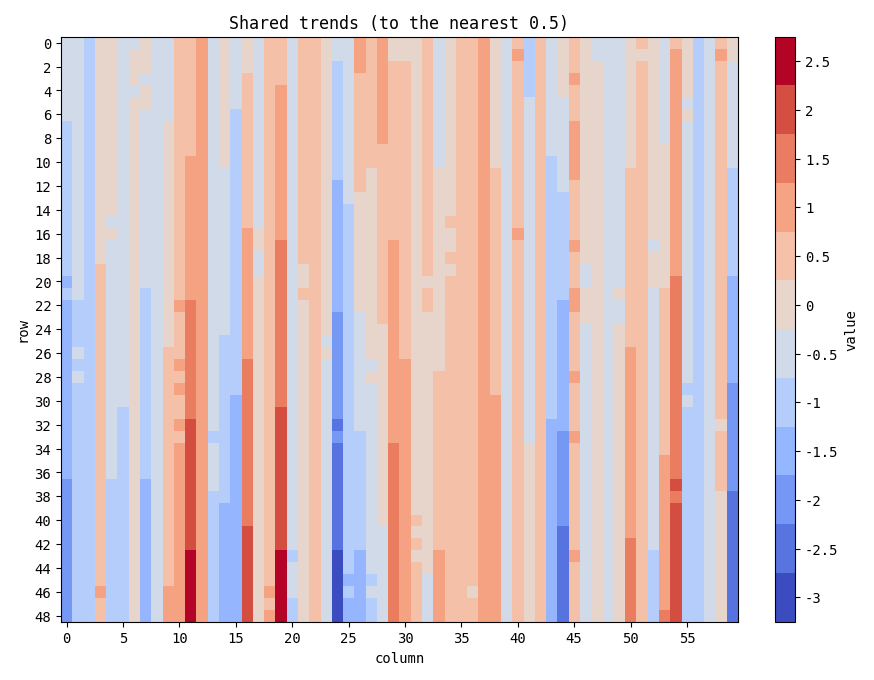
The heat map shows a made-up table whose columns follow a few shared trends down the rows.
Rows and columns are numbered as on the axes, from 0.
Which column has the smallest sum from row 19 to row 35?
24
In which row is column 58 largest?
1
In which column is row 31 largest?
19
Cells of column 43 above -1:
10
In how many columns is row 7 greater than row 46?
25
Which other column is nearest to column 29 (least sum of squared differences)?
16
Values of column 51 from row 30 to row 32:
0.5 0.5 0.5
